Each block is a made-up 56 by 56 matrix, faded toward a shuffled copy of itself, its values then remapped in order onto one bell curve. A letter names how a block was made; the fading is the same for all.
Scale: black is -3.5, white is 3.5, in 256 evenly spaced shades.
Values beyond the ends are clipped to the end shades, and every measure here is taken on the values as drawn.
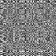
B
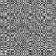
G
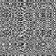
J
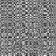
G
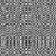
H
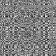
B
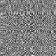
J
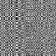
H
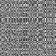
G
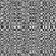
H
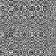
B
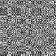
J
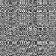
B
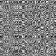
B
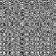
B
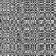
G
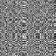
B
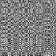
G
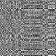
B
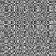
G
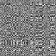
B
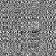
B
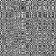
G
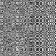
G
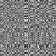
G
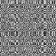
G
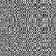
G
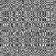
G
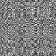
J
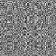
J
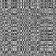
H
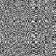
J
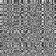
G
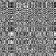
G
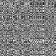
J
